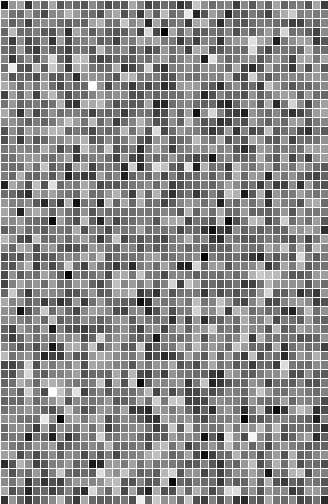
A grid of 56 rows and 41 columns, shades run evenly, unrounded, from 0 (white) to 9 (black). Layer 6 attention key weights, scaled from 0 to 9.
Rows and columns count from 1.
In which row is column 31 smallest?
38
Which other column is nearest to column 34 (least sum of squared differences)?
2
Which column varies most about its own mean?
7
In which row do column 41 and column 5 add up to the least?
27
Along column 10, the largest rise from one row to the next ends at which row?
9
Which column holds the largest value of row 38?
20
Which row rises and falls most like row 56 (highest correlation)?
15
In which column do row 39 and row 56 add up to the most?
41
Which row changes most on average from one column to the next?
19
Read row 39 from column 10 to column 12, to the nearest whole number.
3 5 2
